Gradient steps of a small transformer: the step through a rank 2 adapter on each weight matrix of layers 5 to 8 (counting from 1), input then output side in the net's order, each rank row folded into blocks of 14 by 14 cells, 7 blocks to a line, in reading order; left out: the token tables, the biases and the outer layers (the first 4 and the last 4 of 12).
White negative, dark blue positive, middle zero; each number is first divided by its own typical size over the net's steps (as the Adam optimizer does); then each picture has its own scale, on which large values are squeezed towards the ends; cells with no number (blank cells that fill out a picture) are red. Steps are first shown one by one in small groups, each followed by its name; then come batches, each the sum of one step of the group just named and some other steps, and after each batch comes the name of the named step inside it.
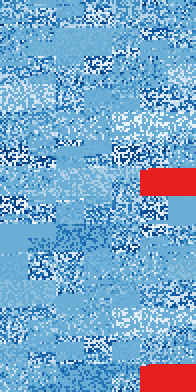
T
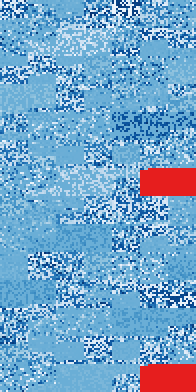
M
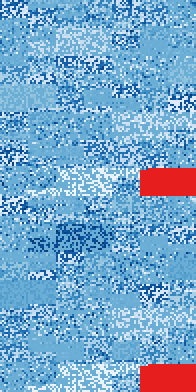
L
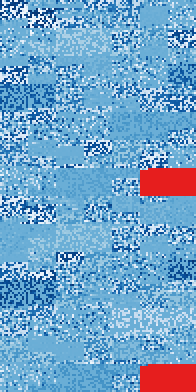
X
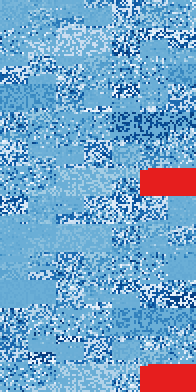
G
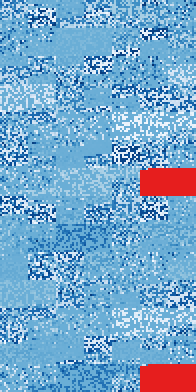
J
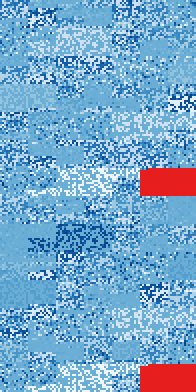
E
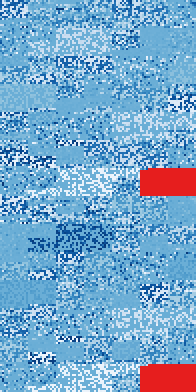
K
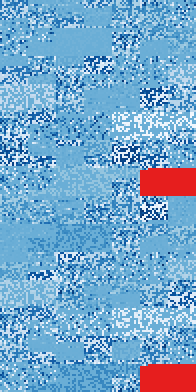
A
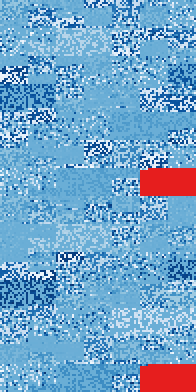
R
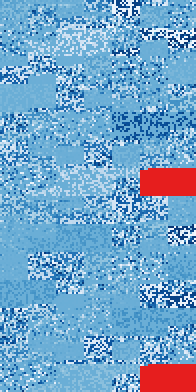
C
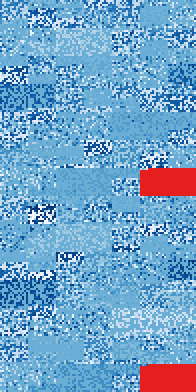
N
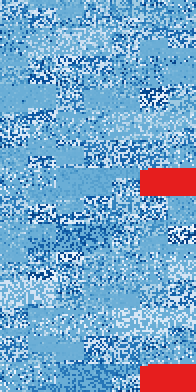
A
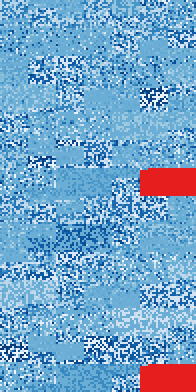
T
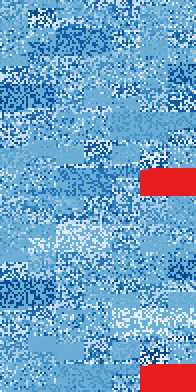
X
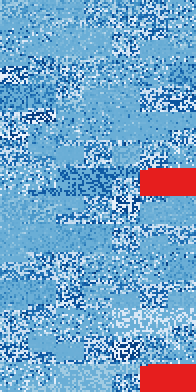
R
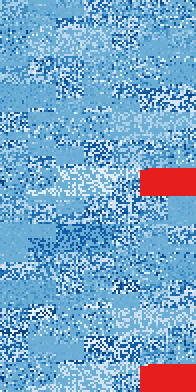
E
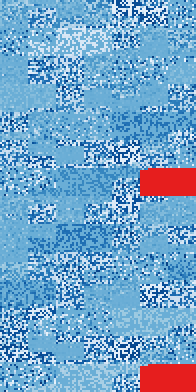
C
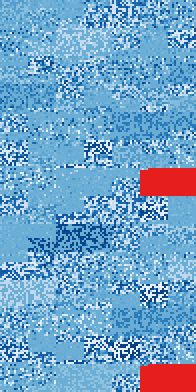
G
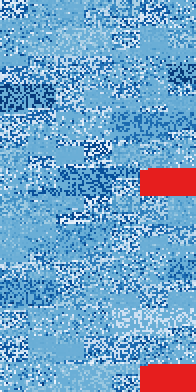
R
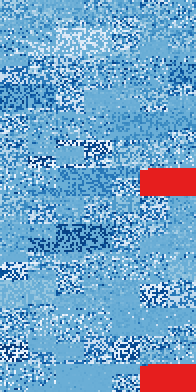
N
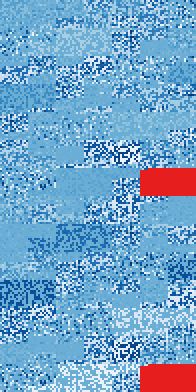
E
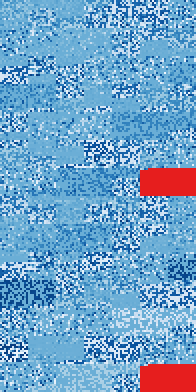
N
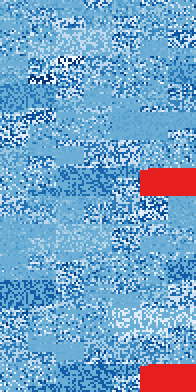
X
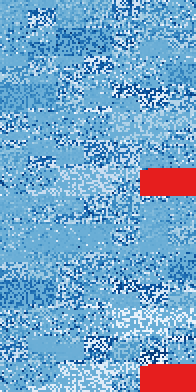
E
